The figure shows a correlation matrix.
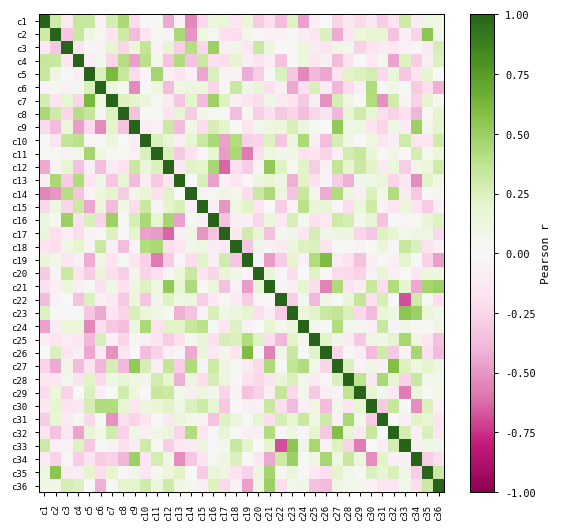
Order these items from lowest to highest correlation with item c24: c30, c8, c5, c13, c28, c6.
c5, c8, c6, c30, c28, c13
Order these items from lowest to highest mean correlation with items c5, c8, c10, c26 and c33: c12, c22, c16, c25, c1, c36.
c22, c12, c25, c36, c16, c1
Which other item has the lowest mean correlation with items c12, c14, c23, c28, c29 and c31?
c1
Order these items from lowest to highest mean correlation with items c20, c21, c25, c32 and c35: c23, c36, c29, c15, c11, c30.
c29, c15, c11, c23, c36, c30
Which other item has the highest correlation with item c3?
c16
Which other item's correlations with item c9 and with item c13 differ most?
c34
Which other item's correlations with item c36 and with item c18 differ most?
c6
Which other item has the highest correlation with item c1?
c8
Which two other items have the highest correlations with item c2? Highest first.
c35, c13
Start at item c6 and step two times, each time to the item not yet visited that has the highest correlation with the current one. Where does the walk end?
c7
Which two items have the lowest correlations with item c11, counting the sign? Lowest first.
c19, c17
